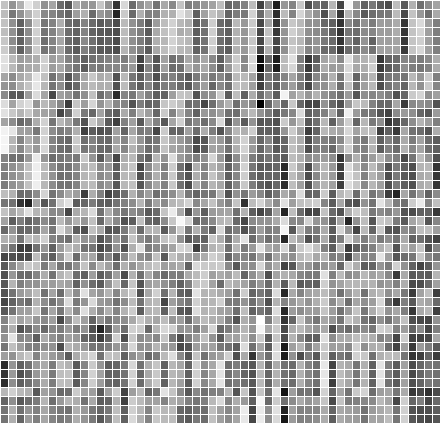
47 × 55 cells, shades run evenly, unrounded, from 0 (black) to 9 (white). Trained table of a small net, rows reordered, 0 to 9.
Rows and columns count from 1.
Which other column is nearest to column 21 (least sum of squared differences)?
2
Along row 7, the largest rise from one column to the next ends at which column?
36
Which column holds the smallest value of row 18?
43
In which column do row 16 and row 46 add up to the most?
31
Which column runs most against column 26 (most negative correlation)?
22
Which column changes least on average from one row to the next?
35
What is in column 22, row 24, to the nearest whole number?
8
